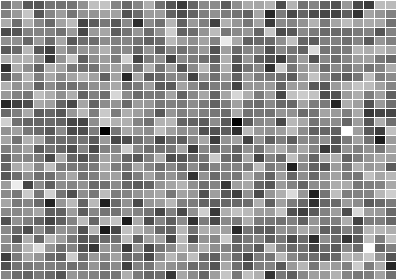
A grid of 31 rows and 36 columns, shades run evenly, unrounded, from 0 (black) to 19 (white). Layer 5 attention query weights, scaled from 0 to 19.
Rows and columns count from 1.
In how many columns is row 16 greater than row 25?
18
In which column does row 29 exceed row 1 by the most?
34
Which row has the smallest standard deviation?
20
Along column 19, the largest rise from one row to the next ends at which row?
24
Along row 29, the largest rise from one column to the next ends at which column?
7
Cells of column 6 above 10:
15
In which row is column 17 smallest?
1
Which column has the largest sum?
3
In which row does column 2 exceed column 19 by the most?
21
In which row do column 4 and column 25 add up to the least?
2
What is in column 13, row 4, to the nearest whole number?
11
